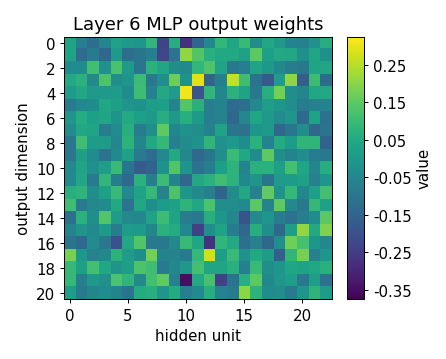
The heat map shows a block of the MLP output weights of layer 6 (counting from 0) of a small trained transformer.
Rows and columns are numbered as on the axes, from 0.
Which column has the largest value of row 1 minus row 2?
10
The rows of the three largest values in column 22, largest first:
15, 14, 12
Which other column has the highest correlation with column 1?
3
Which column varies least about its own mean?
2
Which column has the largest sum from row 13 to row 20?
16
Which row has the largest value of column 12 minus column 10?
19
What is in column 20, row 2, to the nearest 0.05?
-0.1
